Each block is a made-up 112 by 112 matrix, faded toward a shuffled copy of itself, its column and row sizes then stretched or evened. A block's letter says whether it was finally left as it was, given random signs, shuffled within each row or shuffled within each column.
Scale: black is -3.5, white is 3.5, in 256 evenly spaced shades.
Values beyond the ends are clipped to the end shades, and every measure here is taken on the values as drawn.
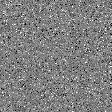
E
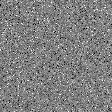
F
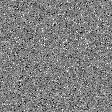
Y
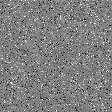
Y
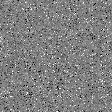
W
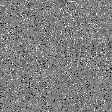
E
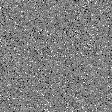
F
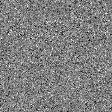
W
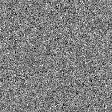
W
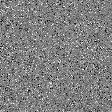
E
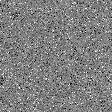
Y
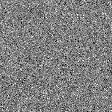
E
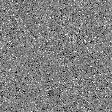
W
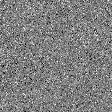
F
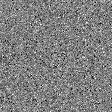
E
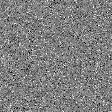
W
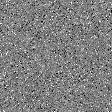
Y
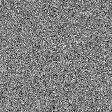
E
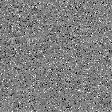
E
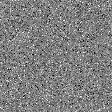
W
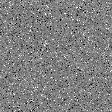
F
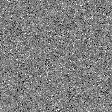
F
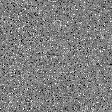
E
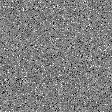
W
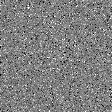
W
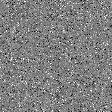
Y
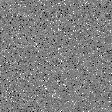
E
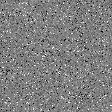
W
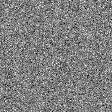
F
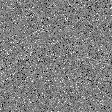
Y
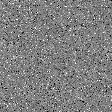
Y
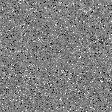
Y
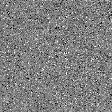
E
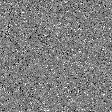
W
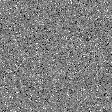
F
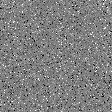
F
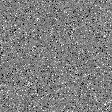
Y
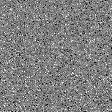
E
